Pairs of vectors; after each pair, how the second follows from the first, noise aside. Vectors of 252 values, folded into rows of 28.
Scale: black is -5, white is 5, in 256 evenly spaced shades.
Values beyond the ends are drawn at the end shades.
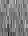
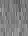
reversed, shrunk.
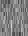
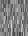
copied.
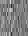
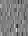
reversed, negated, partly zeroed.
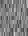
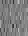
reversed, negated, partly zeroed.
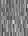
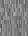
reversed, shrunk.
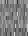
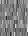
copied.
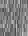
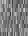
reversed.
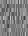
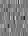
partly zeroed.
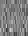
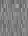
reversed, shrunk.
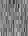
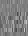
negated, partly zeroed.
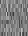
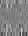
partly zeroed.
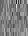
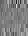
partly zeroed.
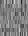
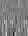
reversed, negated, partly zeroed.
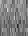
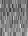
reversed.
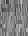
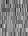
copied.
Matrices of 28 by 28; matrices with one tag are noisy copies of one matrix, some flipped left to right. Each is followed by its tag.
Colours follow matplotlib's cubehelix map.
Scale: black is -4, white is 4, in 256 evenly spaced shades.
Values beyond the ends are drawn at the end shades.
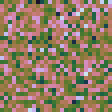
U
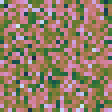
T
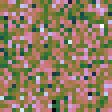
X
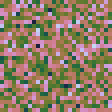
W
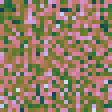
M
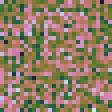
M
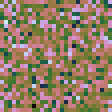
W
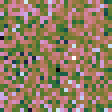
T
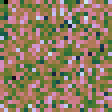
T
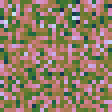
W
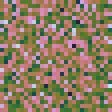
W
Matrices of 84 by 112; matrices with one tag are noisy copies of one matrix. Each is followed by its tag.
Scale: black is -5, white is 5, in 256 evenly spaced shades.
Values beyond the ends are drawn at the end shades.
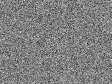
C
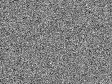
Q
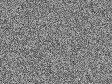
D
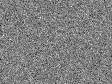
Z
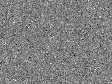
Q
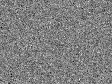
D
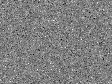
Q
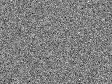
D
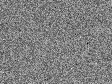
C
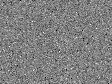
C
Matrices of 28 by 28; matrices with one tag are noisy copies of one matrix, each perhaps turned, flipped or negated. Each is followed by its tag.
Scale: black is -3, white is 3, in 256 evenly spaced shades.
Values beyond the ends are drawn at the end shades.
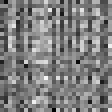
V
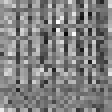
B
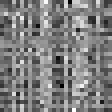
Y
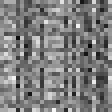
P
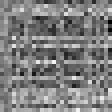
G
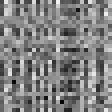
V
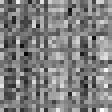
P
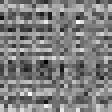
V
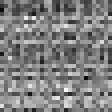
P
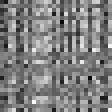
V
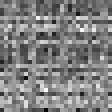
P
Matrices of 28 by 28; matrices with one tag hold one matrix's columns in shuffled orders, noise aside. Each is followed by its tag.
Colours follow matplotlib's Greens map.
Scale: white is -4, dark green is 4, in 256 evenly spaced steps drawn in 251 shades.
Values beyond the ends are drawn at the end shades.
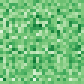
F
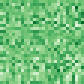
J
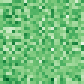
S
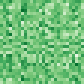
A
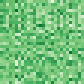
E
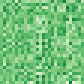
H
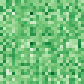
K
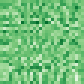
J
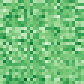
S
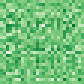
F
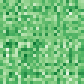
K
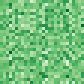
E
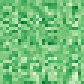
J
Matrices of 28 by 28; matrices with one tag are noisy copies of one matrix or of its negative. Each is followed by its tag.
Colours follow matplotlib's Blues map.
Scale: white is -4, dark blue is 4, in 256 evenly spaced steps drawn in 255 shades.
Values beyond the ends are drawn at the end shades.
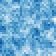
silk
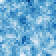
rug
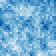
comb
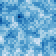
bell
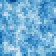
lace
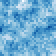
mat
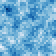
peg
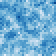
bell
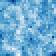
lace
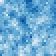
rug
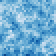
bell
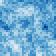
comb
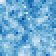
rug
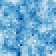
lace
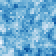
silk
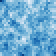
rug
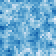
silk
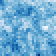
comb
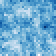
comb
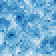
bell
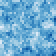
silk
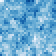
rug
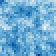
comb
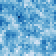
bell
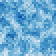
bell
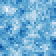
peg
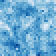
comb
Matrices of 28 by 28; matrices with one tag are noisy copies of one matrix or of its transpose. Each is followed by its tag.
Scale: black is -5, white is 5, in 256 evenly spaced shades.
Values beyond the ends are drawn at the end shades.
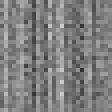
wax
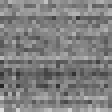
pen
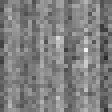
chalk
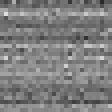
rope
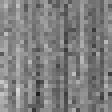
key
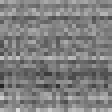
pen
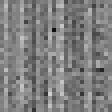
wax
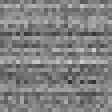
wax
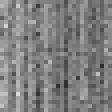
key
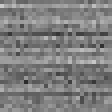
wax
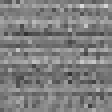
wax
